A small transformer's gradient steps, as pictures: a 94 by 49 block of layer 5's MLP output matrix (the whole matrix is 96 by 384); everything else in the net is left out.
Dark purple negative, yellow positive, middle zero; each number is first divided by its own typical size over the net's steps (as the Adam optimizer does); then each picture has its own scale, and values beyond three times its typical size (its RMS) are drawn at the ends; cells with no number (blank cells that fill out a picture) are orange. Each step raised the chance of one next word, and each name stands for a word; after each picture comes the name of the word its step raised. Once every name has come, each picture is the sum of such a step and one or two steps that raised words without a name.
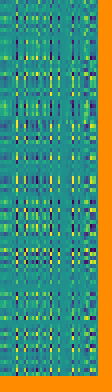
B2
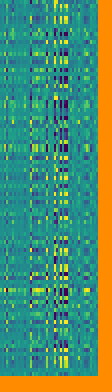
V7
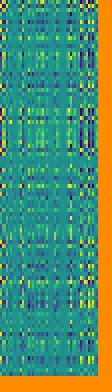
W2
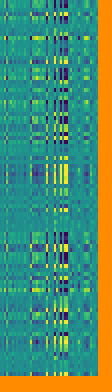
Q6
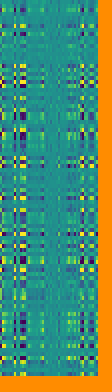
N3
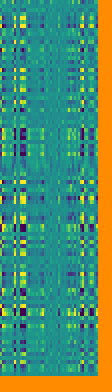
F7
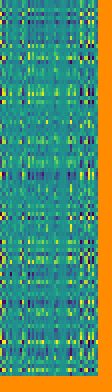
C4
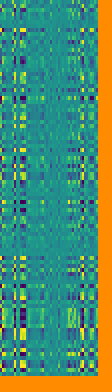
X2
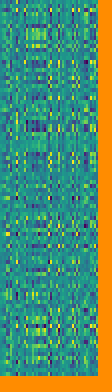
N3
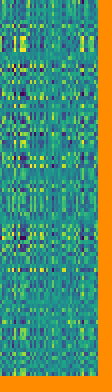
N3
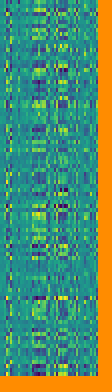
B2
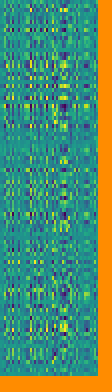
B2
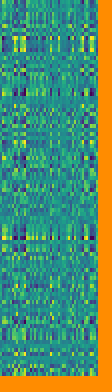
X2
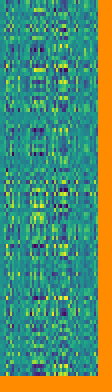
F7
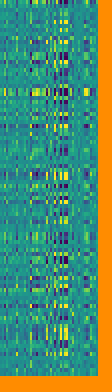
C4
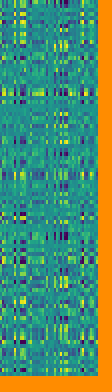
C4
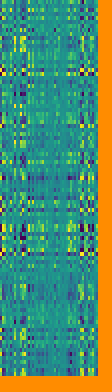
B2
